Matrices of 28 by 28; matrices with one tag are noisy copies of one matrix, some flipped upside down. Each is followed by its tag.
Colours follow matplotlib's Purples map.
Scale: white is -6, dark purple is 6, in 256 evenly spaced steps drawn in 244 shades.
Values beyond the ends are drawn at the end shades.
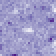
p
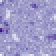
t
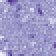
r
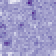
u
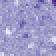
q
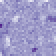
t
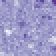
q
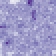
u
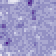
u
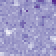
q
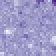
q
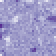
t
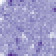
r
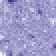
r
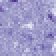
p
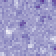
q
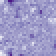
r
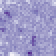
u
